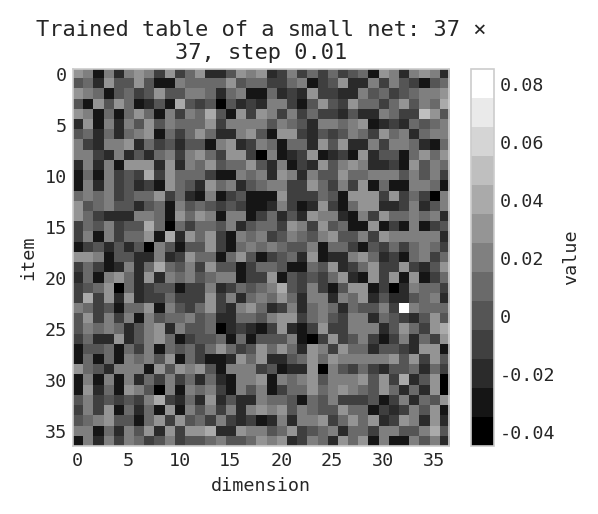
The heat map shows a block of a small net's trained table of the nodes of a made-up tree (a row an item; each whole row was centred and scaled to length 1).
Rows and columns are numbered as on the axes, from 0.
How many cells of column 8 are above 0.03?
2
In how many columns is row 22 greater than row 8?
14
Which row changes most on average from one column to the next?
30
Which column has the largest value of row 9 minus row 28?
13
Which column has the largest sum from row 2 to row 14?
28
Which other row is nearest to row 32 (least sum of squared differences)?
19
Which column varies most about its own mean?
32
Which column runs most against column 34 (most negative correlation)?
29
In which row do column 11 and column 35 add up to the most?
35
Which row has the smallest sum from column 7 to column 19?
12
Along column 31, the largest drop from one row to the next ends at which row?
21
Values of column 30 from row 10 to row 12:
0.02 0.01 -0.01
